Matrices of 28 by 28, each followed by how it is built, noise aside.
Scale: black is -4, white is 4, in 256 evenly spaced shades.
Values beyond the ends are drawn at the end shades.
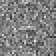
repeating rows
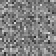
repeating rows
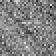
Toeplitz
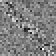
banded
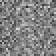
repeating rows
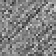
Hankel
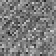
Hankel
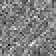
Hankel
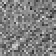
Hankel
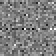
uneven rows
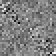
banded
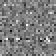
uneven rows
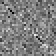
diagonal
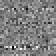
uneven rows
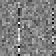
uneven columns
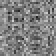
blocks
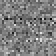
uneven rows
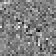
banded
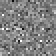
uneven rows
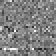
uneven rows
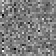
uneven columns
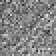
Hankel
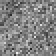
Hankel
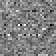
uneven rows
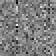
uneven columns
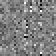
uneven columns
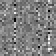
uneven columns
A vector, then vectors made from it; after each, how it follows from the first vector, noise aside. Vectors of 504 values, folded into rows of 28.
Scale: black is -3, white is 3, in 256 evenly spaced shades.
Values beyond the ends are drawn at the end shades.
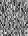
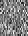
reversed, negated.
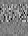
wrapped around, partly zeroed.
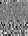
partly zeroed.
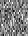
wrapped around, negated.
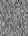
wrapped around, shrunk.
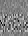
partly zeroed.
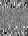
negated, partly zeroed.
